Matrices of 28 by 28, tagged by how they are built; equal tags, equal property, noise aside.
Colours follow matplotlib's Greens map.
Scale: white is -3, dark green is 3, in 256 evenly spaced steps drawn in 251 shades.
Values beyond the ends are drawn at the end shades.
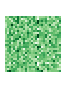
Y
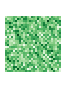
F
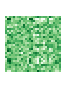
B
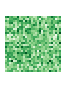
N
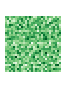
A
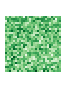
A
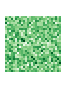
A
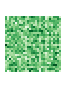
N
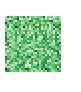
A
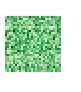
A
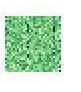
Y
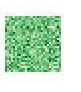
B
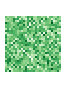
F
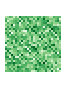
F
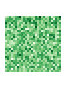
A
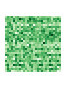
N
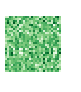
B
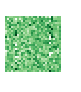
Y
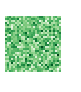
A
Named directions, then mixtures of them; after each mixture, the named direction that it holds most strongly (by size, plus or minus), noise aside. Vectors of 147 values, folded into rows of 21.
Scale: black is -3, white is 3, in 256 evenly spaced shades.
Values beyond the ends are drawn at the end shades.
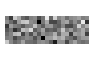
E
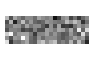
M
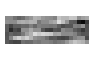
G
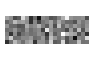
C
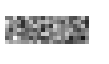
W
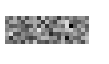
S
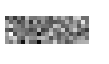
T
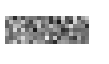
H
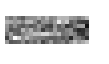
G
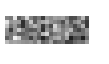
W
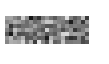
C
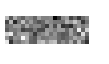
M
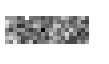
W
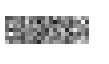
T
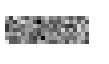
E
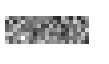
M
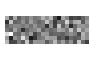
M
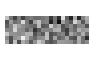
H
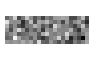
W
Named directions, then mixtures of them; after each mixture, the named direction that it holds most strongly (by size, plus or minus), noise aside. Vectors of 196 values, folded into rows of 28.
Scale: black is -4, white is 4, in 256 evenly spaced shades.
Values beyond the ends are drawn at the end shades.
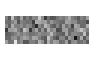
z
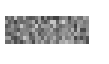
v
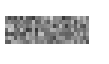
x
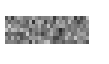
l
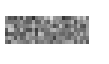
x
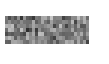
x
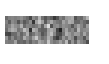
z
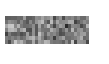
x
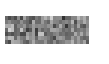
x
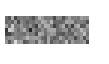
z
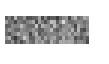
v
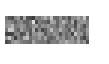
x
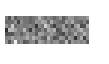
z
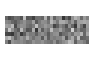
x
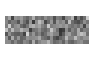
l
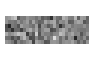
l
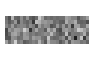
z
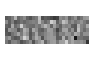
v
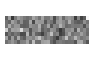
l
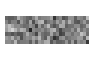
l
